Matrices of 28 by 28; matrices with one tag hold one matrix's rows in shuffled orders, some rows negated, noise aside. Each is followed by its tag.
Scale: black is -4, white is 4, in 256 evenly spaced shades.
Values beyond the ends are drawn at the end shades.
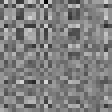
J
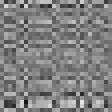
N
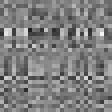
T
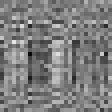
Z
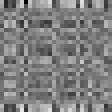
N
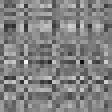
N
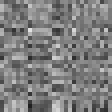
Z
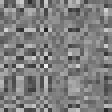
J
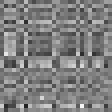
N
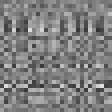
T
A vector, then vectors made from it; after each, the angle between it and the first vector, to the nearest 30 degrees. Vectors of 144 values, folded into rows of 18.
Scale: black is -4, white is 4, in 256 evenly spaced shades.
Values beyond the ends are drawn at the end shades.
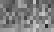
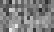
90 degrees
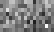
150 degrees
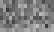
30 degrees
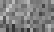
120 degrees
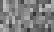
120 degrees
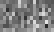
30 degrees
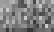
150 degrees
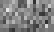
150 degrees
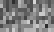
30 degrees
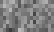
120 degrees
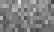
90 degrees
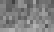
30 degrees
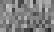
120 degrees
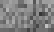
150 degrees
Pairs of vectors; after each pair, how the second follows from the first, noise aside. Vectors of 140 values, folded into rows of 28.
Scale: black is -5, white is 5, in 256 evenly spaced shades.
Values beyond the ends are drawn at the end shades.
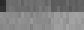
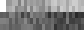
negated, scaled up.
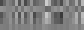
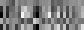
reversed, negated, scaled up.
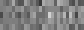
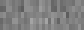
wrapped around, shrunk.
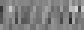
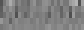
wrapped around, shrunk.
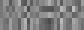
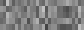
wrapped around.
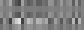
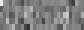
shuffled.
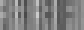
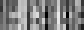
reversed, negated, scaled up.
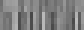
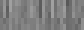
reversed, negated, shrunk.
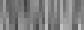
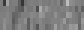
reversed, negated, partly zeroed.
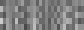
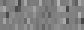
reversed, negated, partly zeroed.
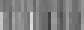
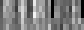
reversed, negated, scaled up.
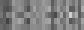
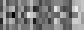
reversed, negated, scaled up.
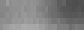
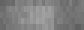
wrapped around, negated, shrunk.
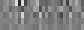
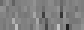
reversed, negated, partly zeroed.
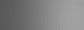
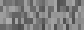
shuffled.
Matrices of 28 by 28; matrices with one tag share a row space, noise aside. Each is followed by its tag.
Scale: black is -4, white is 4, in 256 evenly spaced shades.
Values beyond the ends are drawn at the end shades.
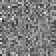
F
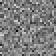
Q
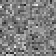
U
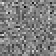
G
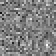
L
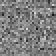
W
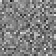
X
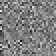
Q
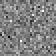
X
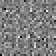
X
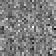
G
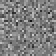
G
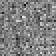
W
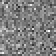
G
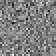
F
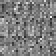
G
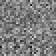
X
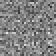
G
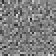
Q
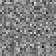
X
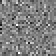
F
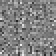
Q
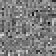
W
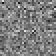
G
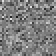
L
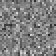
X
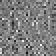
F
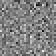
X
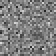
Q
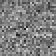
W
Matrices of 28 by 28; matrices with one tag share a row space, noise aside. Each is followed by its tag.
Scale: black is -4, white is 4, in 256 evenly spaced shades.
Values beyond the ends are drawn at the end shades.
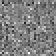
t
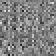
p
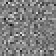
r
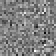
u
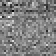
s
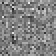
t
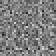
p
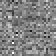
s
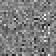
u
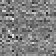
s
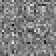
t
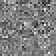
u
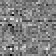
s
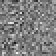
r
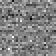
s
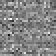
s
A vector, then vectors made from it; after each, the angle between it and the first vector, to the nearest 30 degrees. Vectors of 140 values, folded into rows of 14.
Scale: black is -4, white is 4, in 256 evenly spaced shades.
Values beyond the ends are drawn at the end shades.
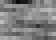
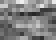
120 degrees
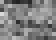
30 degrees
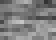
120 degrees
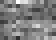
150 degrees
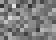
90 degrees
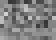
60 degrees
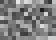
120 degrees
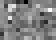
60 degrees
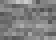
150 degrees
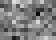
120 degrees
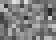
120 degrees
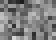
60 degrees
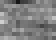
30 degrees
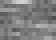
150 degrees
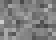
60 degrees
